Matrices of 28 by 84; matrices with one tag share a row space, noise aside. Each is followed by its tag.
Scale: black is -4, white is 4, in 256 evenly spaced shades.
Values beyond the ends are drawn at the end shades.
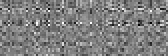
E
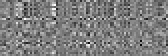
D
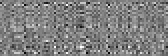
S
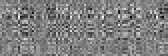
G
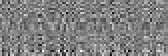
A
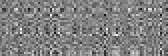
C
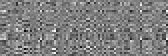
D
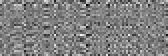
S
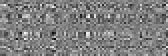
D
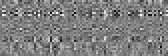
C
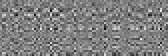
C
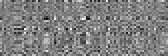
S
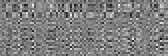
G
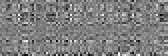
G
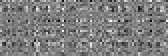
E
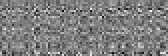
E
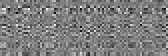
D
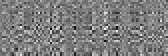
C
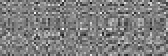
E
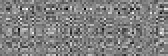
G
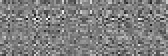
E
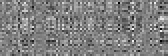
G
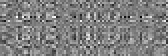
D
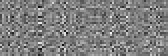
A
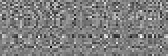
C
